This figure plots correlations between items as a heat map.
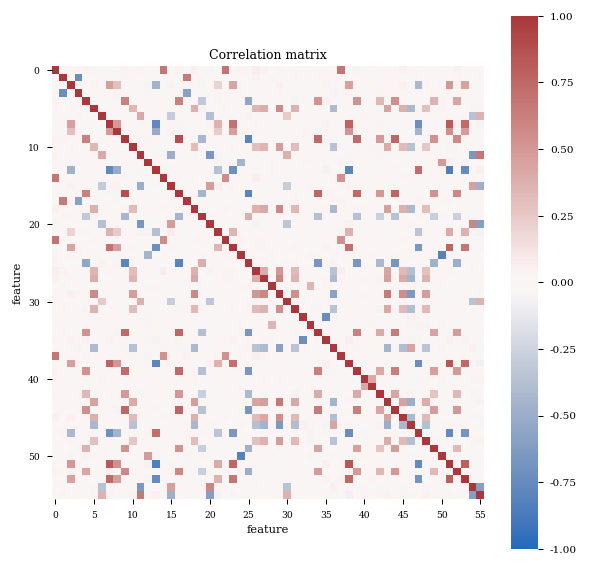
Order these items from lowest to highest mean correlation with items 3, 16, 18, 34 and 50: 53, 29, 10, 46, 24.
24, 46, 53, 10, 29
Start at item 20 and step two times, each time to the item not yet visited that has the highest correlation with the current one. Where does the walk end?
15
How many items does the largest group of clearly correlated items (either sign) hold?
12
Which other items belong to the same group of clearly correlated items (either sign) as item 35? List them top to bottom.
32
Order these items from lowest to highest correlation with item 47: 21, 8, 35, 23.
23, 8, 21, 35
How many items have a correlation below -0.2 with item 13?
8
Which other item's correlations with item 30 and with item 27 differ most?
29
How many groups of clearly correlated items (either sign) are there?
10
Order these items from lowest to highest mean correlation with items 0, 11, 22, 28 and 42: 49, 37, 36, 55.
36, 49, 55, 37
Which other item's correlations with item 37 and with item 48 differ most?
0
